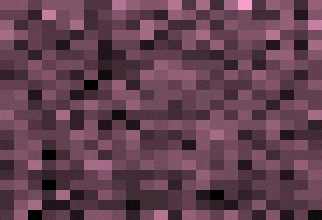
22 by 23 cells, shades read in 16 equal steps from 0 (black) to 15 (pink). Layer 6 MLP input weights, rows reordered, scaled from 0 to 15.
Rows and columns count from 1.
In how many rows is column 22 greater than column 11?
9
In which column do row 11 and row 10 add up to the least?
3
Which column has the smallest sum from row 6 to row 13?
8
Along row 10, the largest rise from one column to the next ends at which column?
4
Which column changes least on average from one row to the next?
2
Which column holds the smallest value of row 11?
20
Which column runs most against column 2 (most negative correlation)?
23
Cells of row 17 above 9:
3
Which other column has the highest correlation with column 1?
18
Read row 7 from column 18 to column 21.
8 3 6 8
